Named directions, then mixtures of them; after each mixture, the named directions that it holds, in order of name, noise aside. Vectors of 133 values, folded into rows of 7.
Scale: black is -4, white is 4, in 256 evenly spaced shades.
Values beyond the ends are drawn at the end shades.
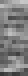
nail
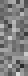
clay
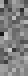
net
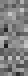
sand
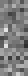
sand.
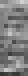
nail.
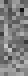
net, sand.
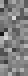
net, sand.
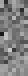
net.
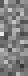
clay, net.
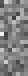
clay, net.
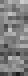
nail, sand.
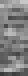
nail.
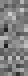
sand.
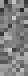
clay, net.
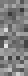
sand.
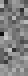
net.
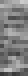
nail.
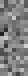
net, sand.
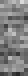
nail, sand.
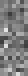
sand.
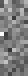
net.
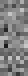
sand.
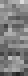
nail, sand.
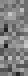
sand.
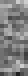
clay, nail.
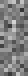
clay, nail.
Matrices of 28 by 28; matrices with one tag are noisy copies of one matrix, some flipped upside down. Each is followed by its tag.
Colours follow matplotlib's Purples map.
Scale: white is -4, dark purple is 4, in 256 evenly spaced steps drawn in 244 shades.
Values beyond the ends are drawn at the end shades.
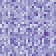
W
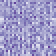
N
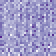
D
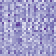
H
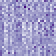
H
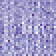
H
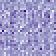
W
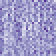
H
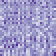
N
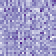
N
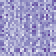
D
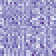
N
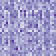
W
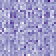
W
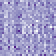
H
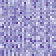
N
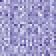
W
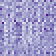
H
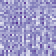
N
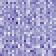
N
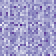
W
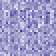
W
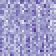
D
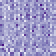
D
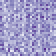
D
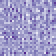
N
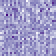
N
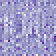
H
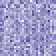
D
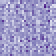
D
